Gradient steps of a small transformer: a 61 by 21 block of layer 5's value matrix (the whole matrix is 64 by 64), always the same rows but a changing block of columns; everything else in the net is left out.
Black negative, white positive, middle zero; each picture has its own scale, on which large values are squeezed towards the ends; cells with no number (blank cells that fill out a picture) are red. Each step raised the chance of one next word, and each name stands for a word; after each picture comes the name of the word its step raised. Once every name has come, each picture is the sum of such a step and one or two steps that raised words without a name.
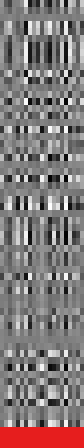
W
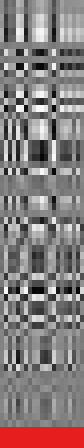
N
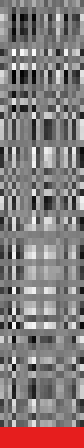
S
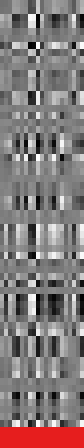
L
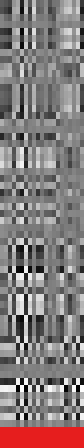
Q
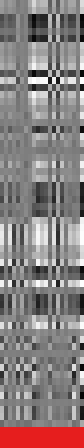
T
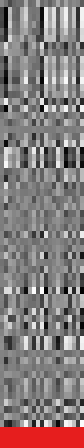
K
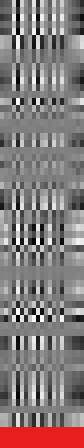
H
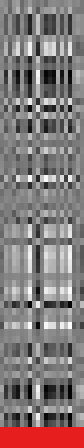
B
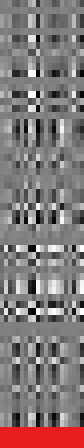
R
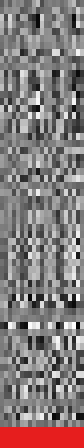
B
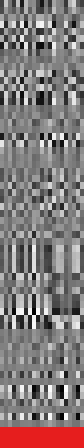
Q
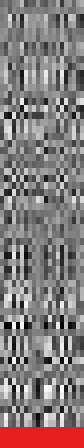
B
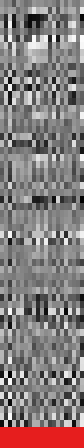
L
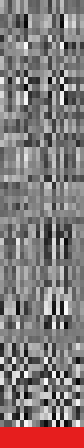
T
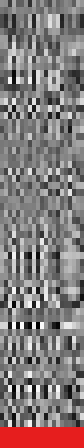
B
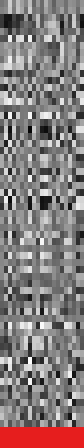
W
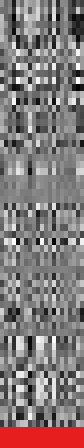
H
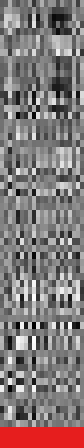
K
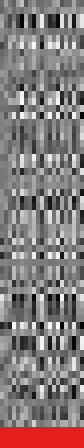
L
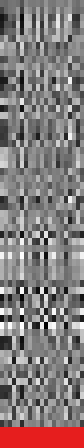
K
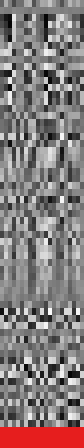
S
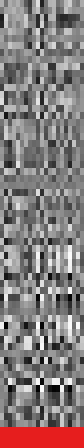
Q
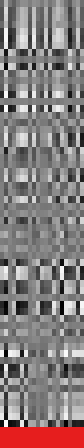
N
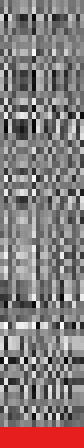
B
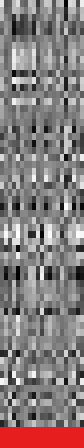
W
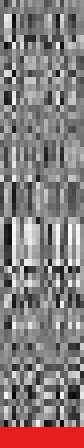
T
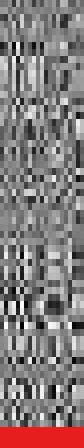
B
